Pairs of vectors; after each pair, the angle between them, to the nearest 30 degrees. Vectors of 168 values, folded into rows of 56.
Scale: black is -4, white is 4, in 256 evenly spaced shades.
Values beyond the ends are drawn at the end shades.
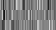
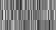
150 degrees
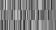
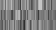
30 degrees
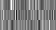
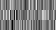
60 degrees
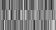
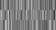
90 degrees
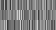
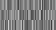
90 degrees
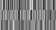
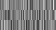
120 degrees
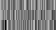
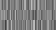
30 degrees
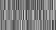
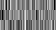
90 degrees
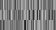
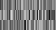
30 degrees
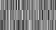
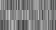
30 degrees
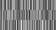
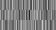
30 degrees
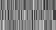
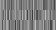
60 degrees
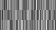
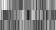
120 degrees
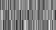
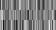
30 degrees
